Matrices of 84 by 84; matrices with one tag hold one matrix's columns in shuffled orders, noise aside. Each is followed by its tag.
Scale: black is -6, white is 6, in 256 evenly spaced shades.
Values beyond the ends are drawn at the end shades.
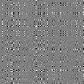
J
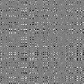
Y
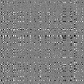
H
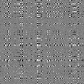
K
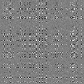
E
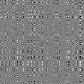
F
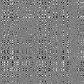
F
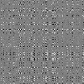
Y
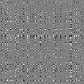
H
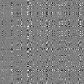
J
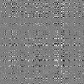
K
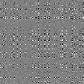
E
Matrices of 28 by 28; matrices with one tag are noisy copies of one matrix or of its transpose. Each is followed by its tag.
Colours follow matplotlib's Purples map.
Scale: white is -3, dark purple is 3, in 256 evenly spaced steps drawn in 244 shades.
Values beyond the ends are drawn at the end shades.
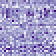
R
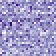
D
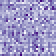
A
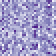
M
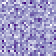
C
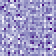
A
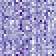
D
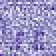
A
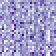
C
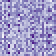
A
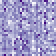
D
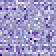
A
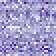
R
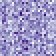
D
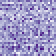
A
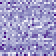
M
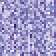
C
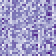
M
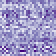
R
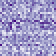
D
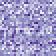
C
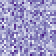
C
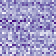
D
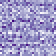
D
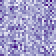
R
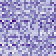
D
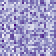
C
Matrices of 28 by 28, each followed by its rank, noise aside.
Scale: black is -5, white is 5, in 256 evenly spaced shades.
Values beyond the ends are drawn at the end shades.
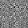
four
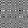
one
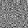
four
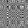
two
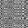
two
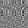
two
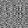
three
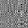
three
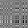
one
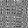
three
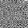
four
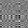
one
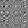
two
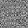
four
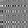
one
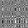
two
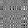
one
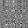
four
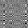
one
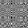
two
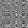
two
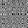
three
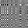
one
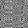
three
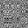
three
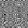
three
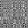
three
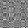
two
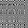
two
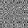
three
